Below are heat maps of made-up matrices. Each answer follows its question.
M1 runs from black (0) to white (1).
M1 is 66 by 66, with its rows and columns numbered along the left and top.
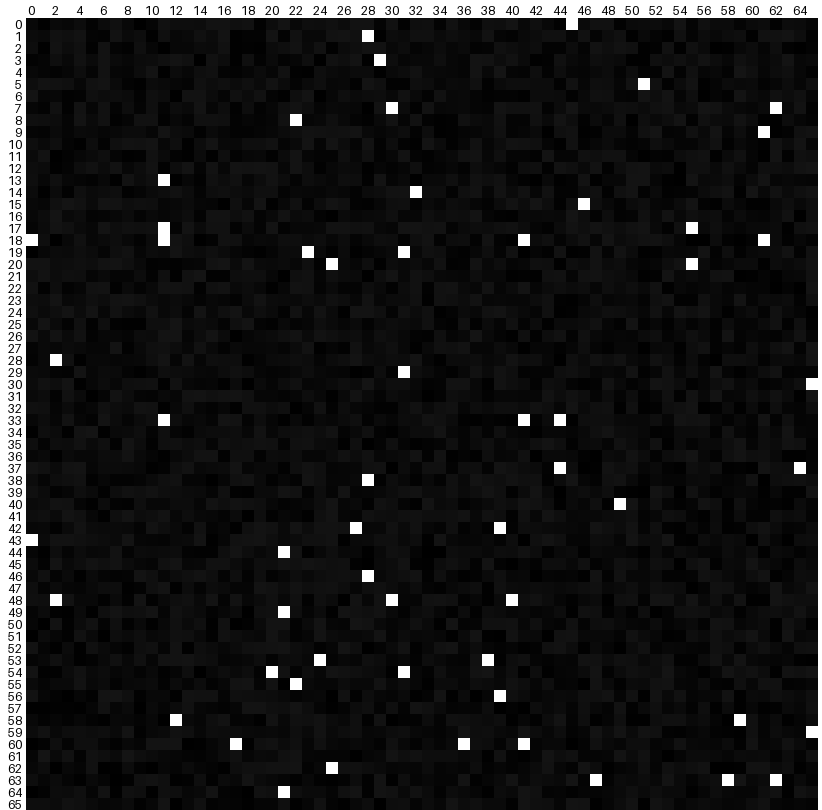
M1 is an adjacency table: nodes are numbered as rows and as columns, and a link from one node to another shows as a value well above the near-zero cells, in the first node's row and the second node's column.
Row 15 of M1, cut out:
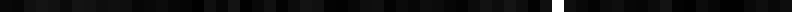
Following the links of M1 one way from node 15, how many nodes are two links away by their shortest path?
1
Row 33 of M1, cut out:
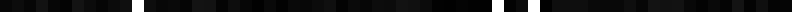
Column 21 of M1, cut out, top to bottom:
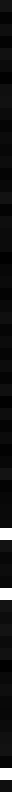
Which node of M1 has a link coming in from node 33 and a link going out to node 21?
node 44
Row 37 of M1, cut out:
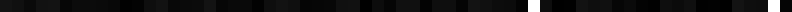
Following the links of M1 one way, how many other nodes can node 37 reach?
3
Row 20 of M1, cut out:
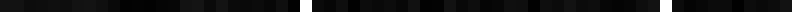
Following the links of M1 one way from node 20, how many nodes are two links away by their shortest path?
1
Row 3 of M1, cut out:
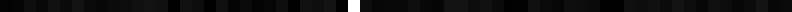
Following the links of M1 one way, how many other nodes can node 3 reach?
2
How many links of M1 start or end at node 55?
3
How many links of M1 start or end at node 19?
2
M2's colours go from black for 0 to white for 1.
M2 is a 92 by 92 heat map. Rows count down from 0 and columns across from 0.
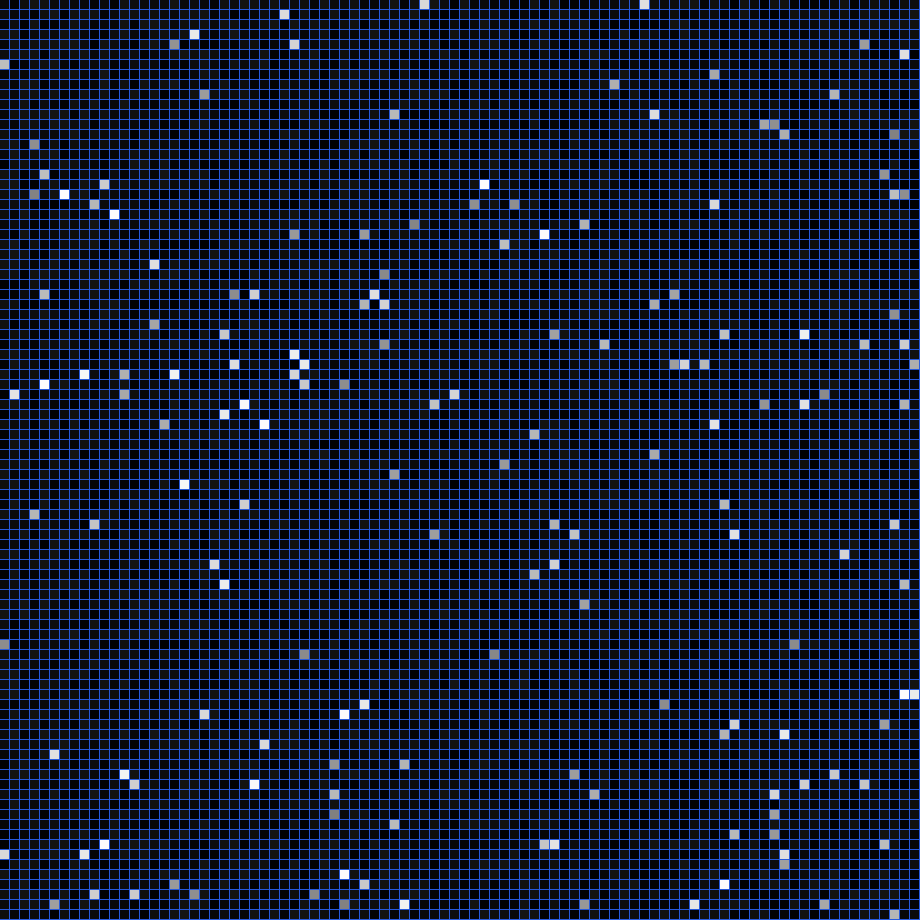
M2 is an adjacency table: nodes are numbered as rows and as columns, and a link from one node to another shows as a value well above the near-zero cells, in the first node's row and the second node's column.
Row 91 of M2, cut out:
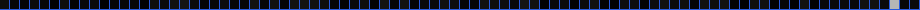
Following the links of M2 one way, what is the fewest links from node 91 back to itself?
5
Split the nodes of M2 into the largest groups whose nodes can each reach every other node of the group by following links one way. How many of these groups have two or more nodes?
2
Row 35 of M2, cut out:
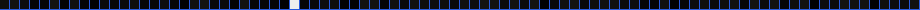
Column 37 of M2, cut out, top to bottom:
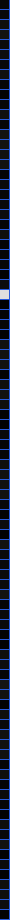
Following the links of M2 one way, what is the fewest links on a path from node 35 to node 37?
2
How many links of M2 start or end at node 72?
6
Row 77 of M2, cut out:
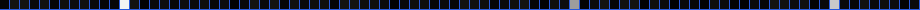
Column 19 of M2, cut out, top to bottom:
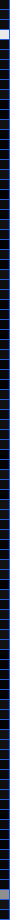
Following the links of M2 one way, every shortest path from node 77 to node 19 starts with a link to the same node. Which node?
node 83
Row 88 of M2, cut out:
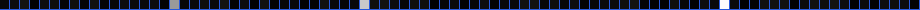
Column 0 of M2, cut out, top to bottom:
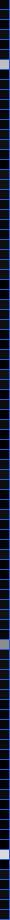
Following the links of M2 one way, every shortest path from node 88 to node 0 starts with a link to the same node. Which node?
node 36
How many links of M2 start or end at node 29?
9
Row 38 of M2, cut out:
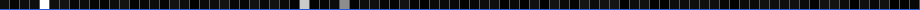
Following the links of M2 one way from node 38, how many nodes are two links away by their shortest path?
7
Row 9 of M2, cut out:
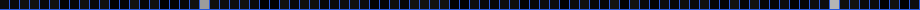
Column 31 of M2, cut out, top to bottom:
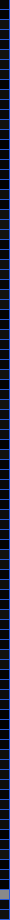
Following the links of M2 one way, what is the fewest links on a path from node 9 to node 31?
6
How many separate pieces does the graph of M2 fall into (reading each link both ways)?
5
